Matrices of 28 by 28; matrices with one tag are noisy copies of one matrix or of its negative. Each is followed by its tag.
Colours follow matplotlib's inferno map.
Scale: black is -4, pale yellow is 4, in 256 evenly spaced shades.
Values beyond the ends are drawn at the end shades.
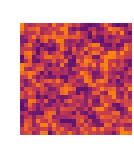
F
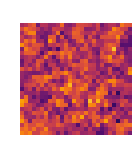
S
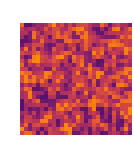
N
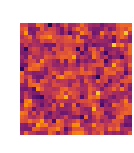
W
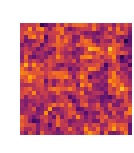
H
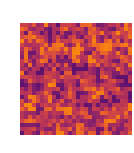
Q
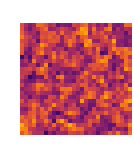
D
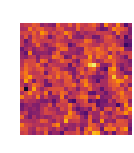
H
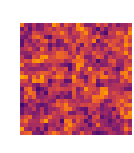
N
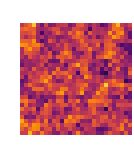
S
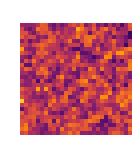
D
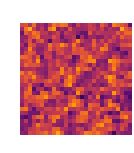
D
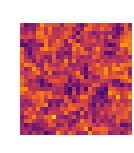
S
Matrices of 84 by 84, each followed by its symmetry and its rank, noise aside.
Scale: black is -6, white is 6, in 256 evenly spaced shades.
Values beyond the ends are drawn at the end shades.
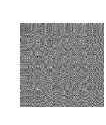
no symmetry, rank six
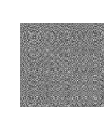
symmetric, rank four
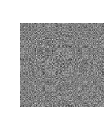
symmetric, rank six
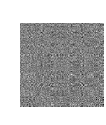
no symmetry, rank six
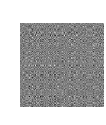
no symmetry, rank five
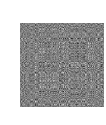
antisymmetric, rank four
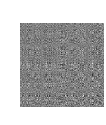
no symmetry, rank five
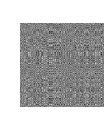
antisymmetric, rank four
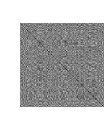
symmetric, rank five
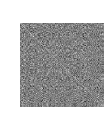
no symmetry, rank six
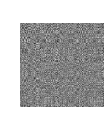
no symmetry, rank six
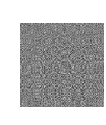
no symmetry, rank six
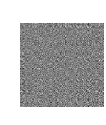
antisymmetric, rank six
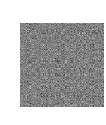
symmetric, rank five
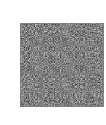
antisymmetric, rank six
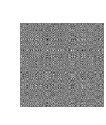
no symmetry, rank four
